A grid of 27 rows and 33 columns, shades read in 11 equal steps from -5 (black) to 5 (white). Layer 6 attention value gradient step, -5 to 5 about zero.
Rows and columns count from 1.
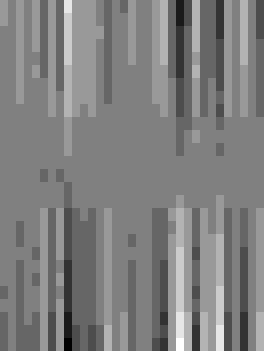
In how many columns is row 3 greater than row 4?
1
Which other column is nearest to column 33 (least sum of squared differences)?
24
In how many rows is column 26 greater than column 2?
11
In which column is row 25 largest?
23
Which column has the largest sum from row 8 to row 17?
9
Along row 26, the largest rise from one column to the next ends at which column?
26
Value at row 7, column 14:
-1
